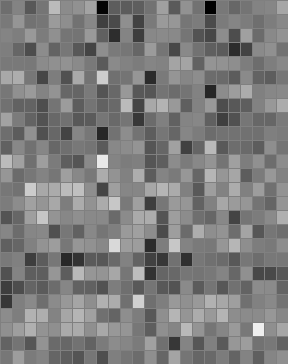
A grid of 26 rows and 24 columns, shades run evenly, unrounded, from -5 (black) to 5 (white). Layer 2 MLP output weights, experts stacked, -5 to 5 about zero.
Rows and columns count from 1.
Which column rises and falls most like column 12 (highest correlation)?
10
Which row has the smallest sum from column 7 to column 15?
19
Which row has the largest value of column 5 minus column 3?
1
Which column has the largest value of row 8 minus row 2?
18
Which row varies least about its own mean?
5
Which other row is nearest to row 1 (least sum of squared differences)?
2
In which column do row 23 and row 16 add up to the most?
4
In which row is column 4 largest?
16
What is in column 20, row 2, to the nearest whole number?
0
